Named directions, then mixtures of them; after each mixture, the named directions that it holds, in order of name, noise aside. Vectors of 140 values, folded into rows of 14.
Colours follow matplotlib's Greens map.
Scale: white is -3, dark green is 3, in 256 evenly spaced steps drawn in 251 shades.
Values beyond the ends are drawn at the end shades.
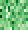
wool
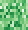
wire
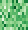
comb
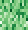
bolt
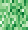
bolt, comb, wire.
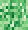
wire.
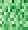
bolt, comb, wool.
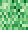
bolt, comb, wire.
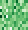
comb, wire, wool.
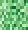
bolt, comb, wire.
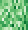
comb, wire.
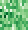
bolt, comb, wire.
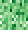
bolt.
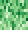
bolt, wool.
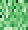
comb, wool.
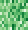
bolt, comb, wool.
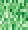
bolt, comb, wool.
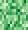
bolt, comb, wire.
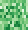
wire.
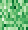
comb.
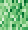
bolt, comb.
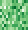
comb, wire.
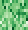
bolt, wool.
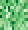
wool.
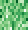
bolt, comb, wool.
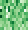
wool.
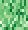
bolt, wire.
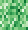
bolt, comb, wire.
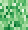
wire.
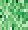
bolt, comb, wool.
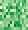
wire.
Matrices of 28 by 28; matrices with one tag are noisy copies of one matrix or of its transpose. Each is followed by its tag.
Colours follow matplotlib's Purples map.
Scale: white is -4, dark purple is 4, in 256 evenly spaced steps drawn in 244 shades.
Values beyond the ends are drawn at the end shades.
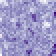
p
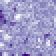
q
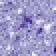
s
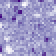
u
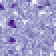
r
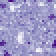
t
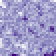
p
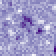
s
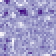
r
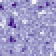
r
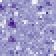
r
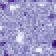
t
